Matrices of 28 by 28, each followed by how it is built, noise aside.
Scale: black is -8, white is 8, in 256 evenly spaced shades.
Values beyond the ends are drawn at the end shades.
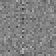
uneven columns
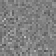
lower triangular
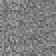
repeating rows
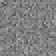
noise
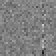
uneven columns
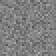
repeating rows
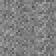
repeating rows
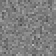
noise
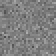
noise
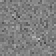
banded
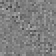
banded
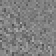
lower triangular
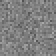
noise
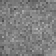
smooth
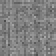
blocks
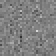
uneven columns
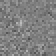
lower triangular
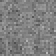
blocks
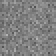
repeating rows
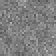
smooth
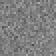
noise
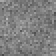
smooth
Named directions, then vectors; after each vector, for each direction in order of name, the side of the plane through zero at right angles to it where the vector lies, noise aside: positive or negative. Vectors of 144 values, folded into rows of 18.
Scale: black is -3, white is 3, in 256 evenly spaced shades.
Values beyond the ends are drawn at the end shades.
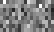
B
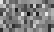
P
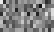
negative, positive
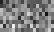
negative, negative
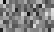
negative, positive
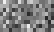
positive, positive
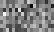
positive, positive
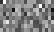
positive, negative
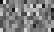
positive, negative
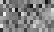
negative, positive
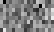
negative, positive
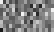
negative, positive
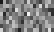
positive, negative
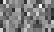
positive, negative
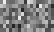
positive, positive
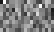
positive, negative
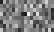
positive, negative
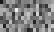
negative, negative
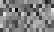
negative, positive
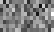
negative, positive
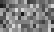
negative, negative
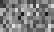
negative, negative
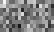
positive, positive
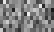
positive, negative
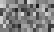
positive, positive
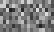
positive, positive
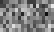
negative, negative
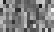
negative, positive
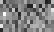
negative, positive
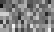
negative, negative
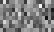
positive, negative
